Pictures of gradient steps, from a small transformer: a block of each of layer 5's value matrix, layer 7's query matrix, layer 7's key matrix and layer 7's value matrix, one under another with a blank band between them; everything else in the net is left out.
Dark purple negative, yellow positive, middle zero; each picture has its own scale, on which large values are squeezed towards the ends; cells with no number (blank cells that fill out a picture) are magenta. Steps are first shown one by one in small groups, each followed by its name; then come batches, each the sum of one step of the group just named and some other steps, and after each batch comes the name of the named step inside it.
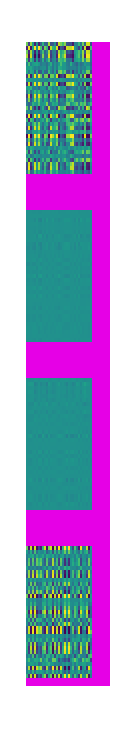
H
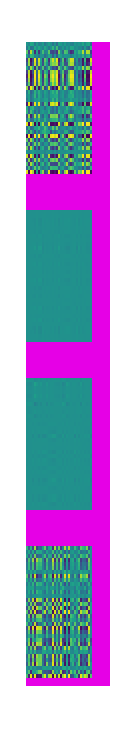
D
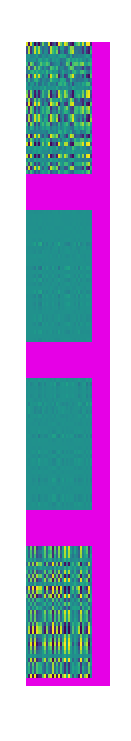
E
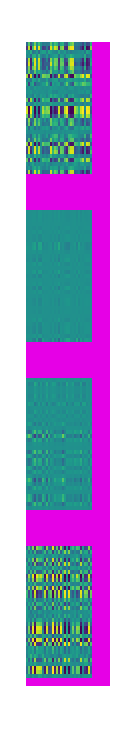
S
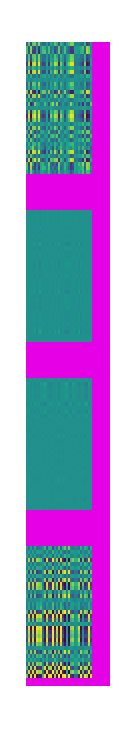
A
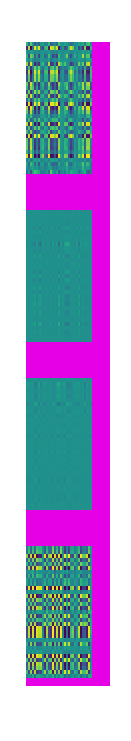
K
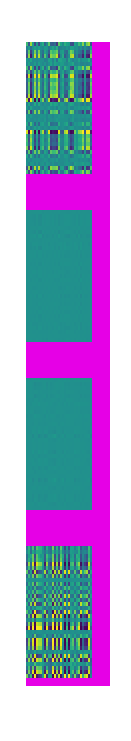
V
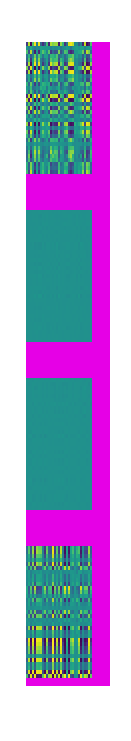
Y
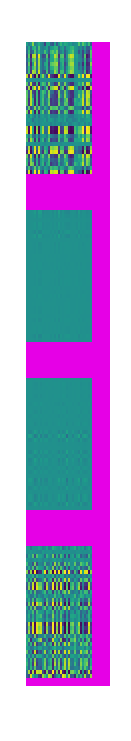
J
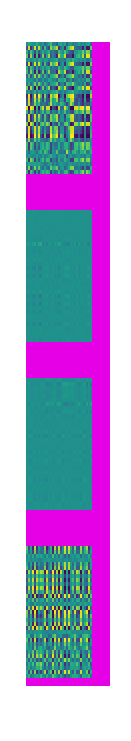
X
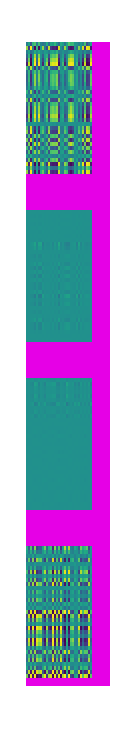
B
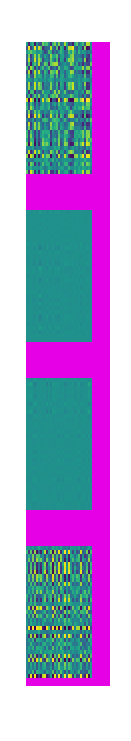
V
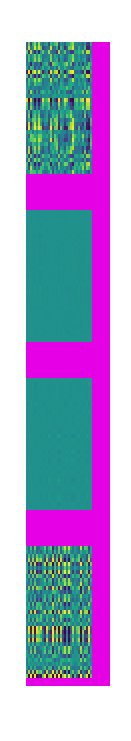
A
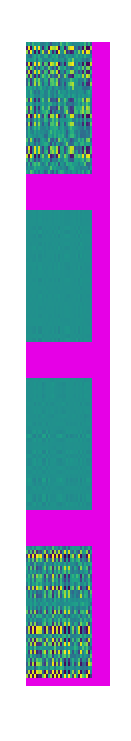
S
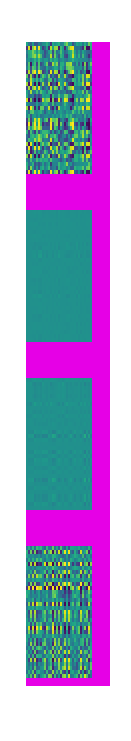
J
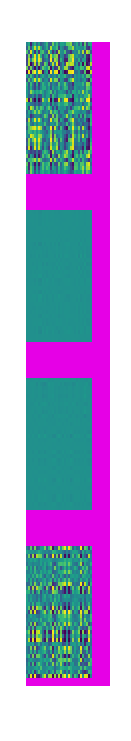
Y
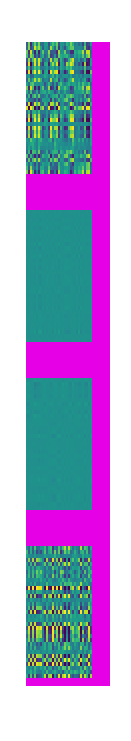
A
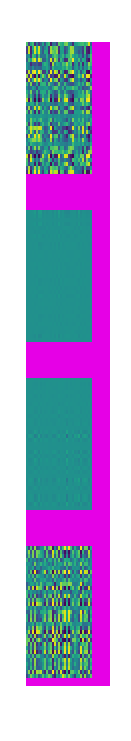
J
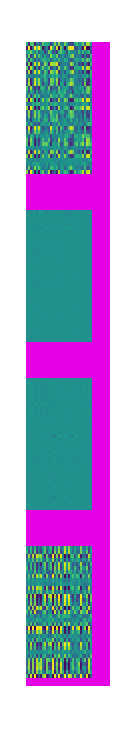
V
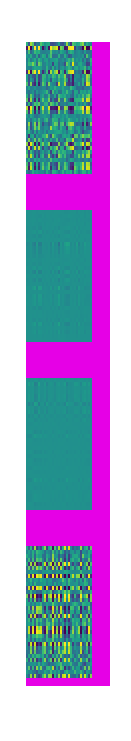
K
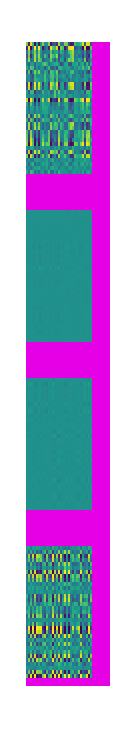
V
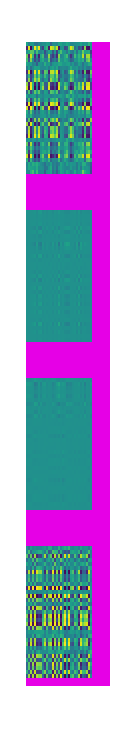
K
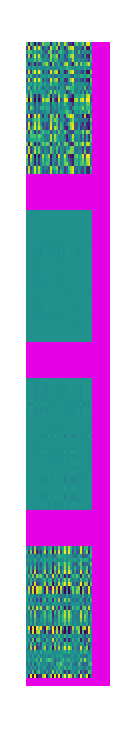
E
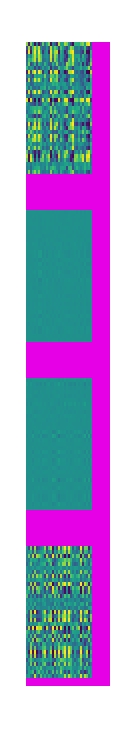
V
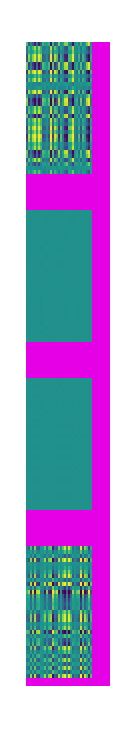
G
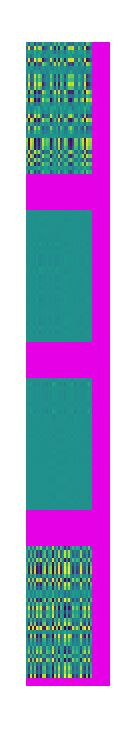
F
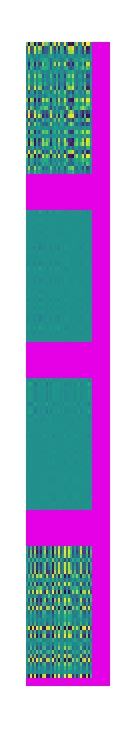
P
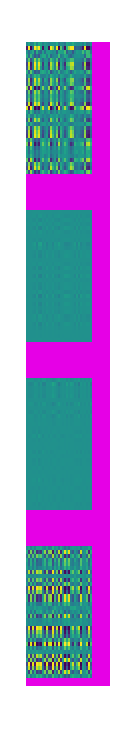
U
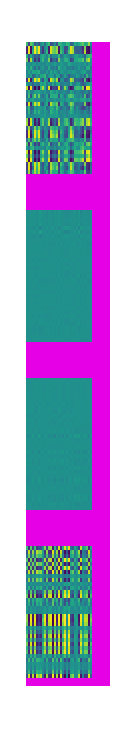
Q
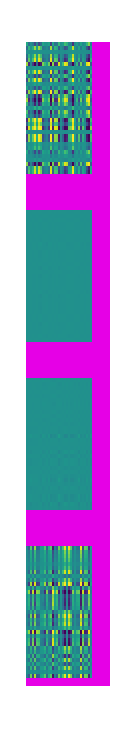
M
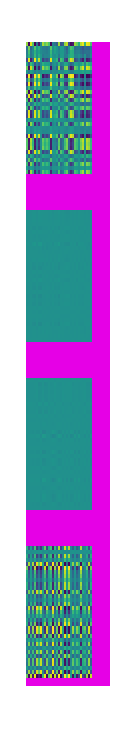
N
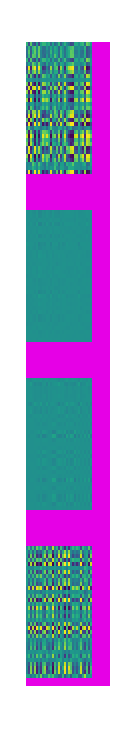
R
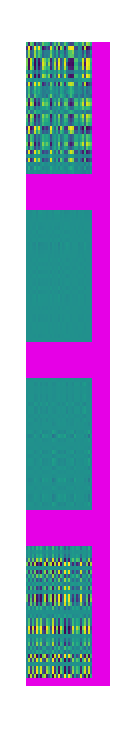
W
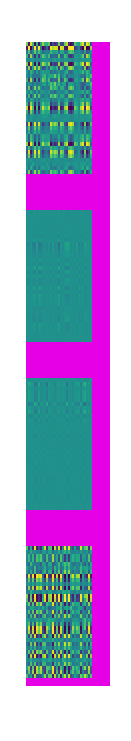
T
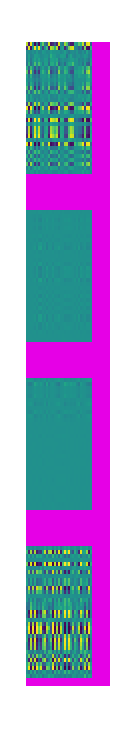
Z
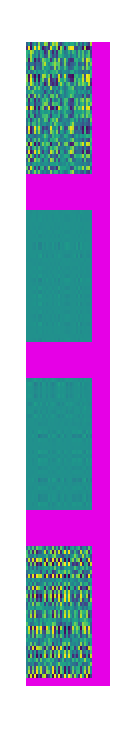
W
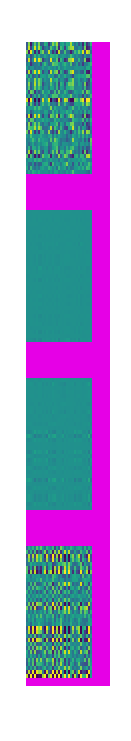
F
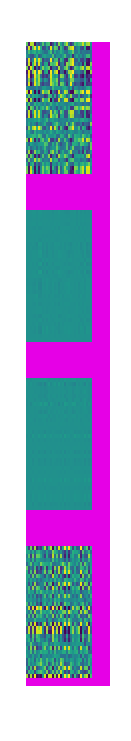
N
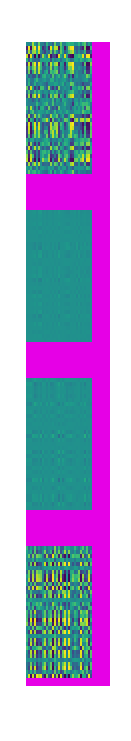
Q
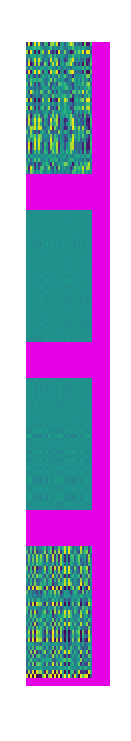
M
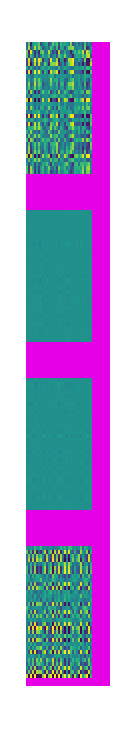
F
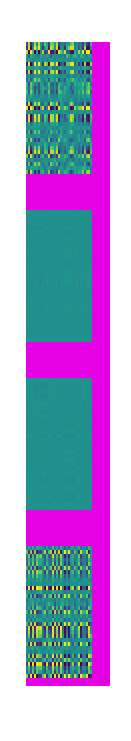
U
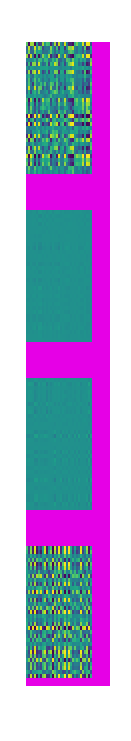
P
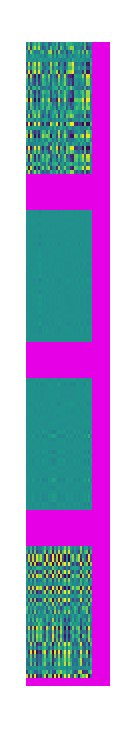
R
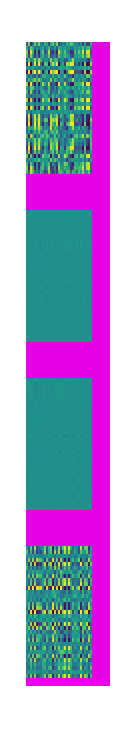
R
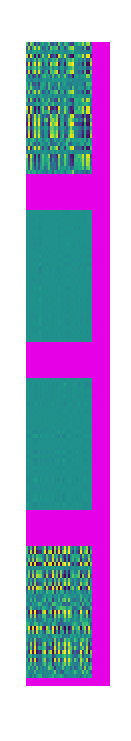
Z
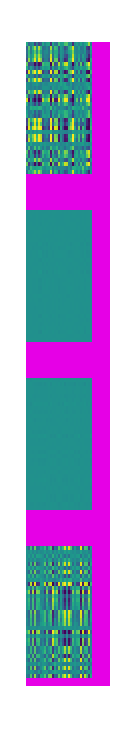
M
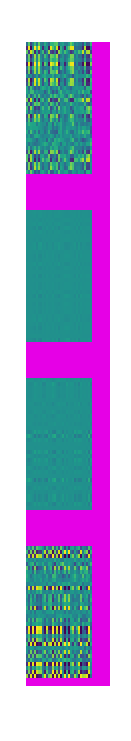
U
